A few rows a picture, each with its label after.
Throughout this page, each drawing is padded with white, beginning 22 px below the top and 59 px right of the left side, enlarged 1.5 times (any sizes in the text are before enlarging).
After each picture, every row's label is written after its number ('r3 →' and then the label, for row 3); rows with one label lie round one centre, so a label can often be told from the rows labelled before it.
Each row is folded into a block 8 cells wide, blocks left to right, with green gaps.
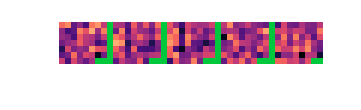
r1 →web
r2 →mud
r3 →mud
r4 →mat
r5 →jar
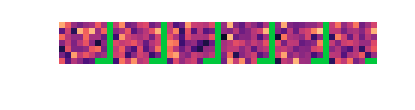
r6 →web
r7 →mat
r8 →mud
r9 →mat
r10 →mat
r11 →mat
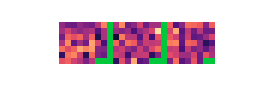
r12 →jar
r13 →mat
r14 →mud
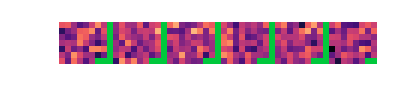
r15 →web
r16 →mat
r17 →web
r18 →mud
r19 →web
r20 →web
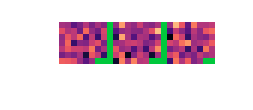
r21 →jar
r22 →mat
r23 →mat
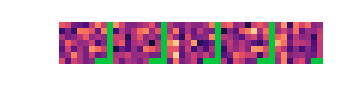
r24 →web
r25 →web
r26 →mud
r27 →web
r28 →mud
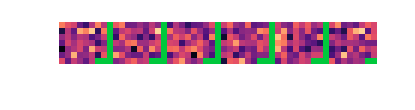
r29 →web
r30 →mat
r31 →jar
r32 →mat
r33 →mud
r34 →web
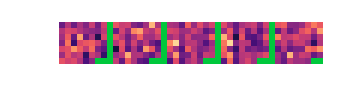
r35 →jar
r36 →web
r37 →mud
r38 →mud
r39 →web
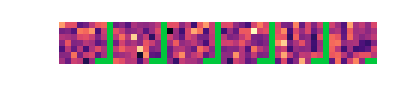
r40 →web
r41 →jar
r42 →web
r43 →web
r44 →mud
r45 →mud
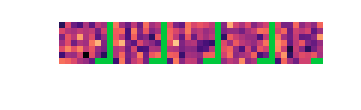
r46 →jar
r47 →mud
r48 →mud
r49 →mat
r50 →mud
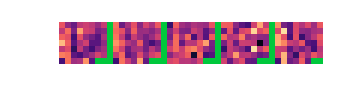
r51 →mud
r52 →mud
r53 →jar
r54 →web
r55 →mud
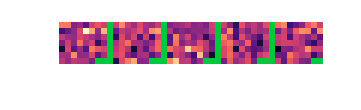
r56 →web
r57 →mat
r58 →jar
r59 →mud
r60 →web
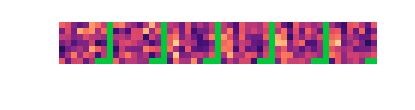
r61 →web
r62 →web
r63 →mud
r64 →mud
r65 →mud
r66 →mud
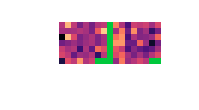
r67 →mat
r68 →mud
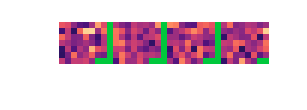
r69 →web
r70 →mud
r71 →web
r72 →mat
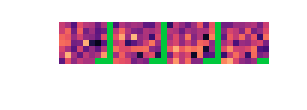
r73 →mud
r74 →jar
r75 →jar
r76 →jar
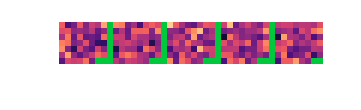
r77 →mud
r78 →web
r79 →web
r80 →mat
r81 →mat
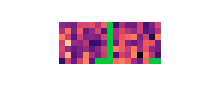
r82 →mud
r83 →jar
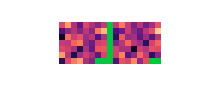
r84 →mat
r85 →mat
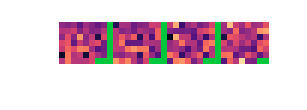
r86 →jar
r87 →jar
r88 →mat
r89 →mat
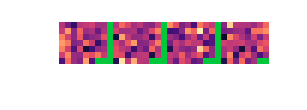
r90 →mud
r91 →mat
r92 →web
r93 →mat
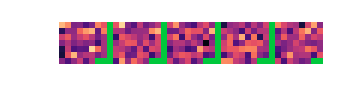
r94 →web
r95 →mat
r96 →web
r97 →jar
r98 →web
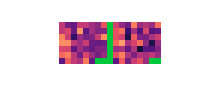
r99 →mud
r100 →mud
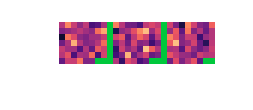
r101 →mat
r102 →web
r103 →mud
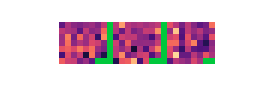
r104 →jar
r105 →mat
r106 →mud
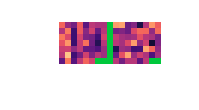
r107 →mud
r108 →web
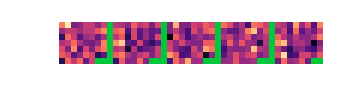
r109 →mat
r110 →mud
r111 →mat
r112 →web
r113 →mud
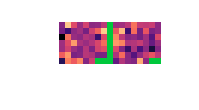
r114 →mat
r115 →mud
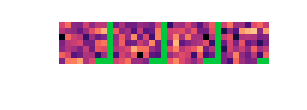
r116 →mat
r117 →jar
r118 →jar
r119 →web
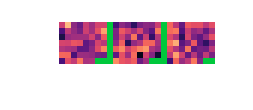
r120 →mat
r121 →jar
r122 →mud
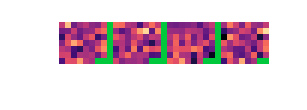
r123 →mat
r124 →web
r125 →jar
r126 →mat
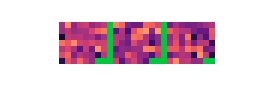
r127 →mat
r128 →web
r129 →jar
